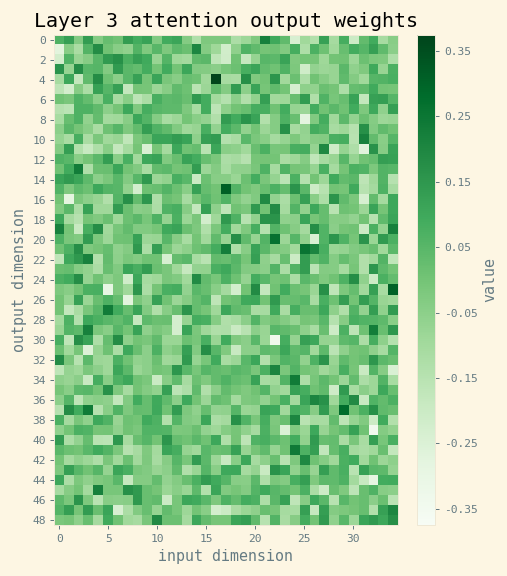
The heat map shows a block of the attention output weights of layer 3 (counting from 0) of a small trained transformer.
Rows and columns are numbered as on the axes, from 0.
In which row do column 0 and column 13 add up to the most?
32
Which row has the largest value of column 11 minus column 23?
39
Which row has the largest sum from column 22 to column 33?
37
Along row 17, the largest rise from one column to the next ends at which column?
15
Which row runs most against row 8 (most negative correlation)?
6
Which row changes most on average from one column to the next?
25
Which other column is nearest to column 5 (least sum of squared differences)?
33
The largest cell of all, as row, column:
4, 16
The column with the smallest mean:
28
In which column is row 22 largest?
3
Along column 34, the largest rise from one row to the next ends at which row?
47
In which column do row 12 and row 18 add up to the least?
19
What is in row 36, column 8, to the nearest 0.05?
0.1
